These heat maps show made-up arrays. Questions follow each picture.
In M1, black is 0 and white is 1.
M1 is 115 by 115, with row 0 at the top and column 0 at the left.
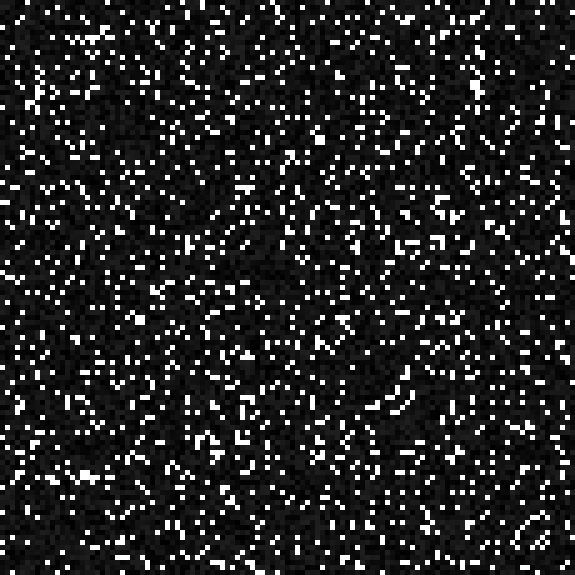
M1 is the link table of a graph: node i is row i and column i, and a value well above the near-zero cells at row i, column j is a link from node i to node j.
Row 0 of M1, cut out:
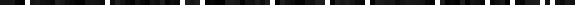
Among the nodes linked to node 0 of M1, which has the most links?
node 108
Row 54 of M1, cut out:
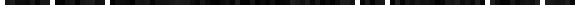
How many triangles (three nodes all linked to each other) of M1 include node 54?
6
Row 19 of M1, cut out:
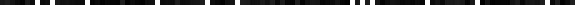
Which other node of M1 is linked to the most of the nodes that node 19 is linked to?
node 86
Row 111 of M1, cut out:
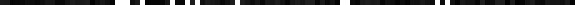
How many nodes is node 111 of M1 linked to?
12
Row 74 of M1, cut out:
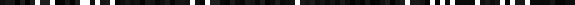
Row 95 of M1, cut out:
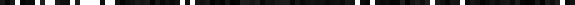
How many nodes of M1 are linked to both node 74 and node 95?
8
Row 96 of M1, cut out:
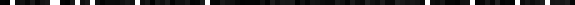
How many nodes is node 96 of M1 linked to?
11
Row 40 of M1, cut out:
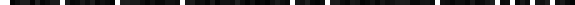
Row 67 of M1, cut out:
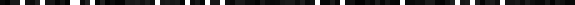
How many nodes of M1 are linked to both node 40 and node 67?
0
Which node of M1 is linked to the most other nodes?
node 37
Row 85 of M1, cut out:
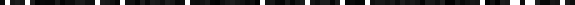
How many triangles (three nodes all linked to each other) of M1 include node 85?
7
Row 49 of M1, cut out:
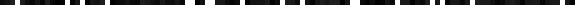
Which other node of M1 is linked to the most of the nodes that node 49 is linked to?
node 56
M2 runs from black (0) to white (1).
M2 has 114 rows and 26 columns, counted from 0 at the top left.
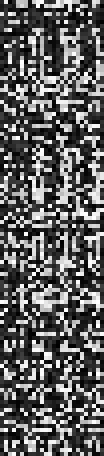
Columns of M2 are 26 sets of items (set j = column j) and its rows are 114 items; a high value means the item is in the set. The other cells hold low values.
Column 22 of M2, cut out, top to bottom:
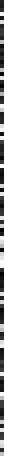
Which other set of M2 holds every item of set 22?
16
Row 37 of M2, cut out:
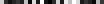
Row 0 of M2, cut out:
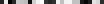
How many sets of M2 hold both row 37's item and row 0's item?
9
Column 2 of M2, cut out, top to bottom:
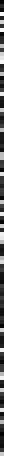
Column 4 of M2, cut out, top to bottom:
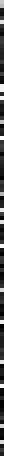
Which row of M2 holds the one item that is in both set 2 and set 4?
5
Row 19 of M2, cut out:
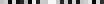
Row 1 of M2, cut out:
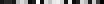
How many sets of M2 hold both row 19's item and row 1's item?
7
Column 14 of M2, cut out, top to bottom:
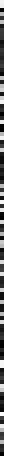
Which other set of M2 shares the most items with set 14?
6
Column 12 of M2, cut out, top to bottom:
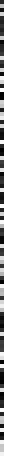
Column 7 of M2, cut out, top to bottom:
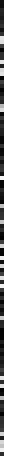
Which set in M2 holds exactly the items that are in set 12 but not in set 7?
11
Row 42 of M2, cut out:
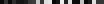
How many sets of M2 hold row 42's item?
7
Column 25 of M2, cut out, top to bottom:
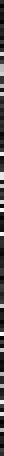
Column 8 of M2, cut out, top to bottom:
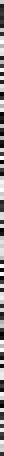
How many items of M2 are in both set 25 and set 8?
8
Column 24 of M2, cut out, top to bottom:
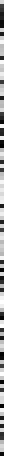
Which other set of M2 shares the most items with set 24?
10
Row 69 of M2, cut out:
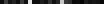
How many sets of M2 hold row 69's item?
2
